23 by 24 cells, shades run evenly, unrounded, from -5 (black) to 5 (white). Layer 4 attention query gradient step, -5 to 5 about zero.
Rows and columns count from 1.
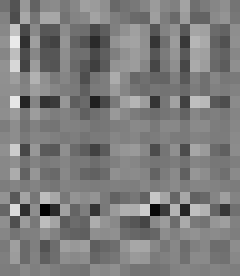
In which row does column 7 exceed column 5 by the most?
18
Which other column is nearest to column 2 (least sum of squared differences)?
20
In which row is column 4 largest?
7
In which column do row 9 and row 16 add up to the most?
2
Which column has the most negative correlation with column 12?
9
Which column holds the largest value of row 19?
5
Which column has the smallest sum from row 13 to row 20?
16
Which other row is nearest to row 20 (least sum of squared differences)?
23
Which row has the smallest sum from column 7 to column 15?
19
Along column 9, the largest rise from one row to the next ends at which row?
21
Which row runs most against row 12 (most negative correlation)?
1
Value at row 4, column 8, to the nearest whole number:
-1
